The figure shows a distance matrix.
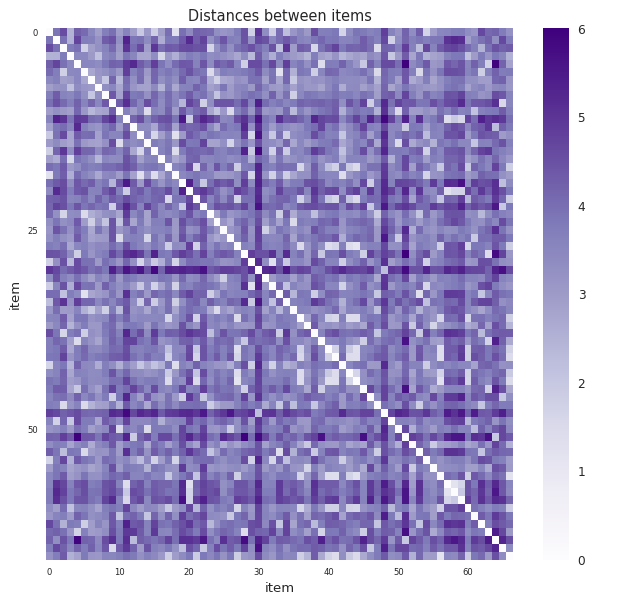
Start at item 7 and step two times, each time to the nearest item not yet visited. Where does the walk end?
16
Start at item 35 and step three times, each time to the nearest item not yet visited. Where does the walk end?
8
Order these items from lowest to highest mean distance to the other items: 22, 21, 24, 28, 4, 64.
24, 21, 4, 28, 22, 64
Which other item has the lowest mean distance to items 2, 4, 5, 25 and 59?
47
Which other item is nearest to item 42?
18
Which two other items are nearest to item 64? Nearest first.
51, 12
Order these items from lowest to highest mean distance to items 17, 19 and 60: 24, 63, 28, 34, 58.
34, 63, 28, 24, 58
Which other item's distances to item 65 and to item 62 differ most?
9
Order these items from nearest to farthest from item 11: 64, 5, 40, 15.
15, 40, 5, 64
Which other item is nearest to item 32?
29
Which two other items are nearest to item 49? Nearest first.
1, 3
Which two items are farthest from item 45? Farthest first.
51, 64
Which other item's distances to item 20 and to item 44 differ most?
27
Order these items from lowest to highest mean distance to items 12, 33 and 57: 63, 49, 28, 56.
56, 49, 63, 28
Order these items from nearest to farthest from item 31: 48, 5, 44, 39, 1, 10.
10, 5, 44, 39, 1, 48
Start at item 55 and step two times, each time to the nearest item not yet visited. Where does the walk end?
52
